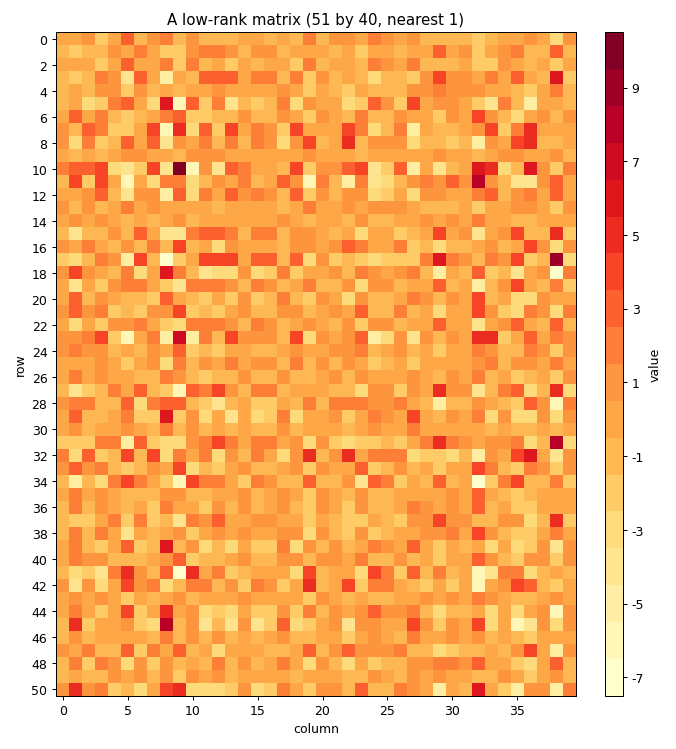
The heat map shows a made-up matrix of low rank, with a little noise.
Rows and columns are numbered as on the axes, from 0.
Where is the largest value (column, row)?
9, 10
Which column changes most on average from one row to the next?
38
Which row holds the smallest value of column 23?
34
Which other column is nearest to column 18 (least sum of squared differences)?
33
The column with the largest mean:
32
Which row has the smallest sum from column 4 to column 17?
50
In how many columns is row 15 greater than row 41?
21
